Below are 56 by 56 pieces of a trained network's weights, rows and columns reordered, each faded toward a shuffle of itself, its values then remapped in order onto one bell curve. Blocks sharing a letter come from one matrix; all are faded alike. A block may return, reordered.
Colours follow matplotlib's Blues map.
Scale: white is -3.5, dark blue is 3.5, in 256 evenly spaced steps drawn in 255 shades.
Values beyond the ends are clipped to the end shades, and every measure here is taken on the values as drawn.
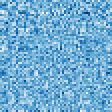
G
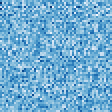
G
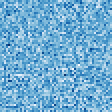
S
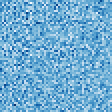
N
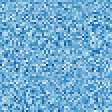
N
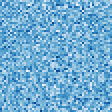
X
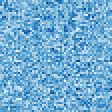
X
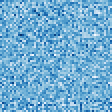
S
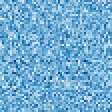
X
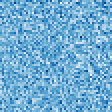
N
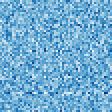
N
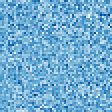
S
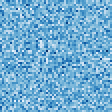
X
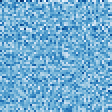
N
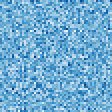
X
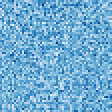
X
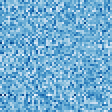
X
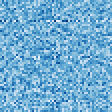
N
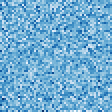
S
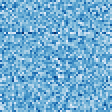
N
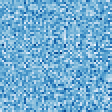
N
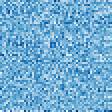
G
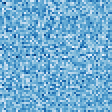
G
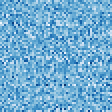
G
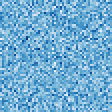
N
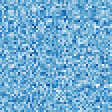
X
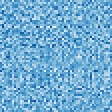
G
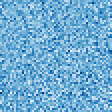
S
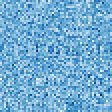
X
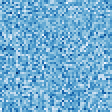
S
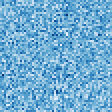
N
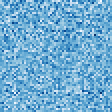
S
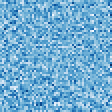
N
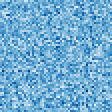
S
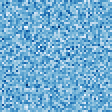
S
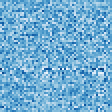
N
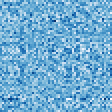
G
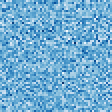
G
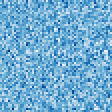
N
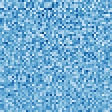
G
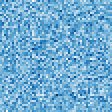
N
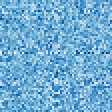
N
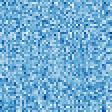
G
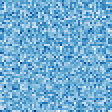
G
